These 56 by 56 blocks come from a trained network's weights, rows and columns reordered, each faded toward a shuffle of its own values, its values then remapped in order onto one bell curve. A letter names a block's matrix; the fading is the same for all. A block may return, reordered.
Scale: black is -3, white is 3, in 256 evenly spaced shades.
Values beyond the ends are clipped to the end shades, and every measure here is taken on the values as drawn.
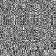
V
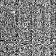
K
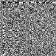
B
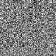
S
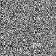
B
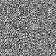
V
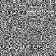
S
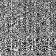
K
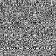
S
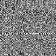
S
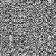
V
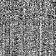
K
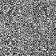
S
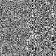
B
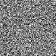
S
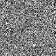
B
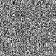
V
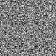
V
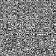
S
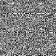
S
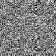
V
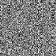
B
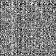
K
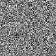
B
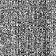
K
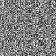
V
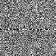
B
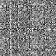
K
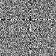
B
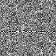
B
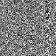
B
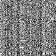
K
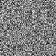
V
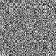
V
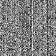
K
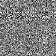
S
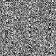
B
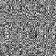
V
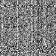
K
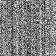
K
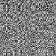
V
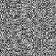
V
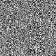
B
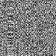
V
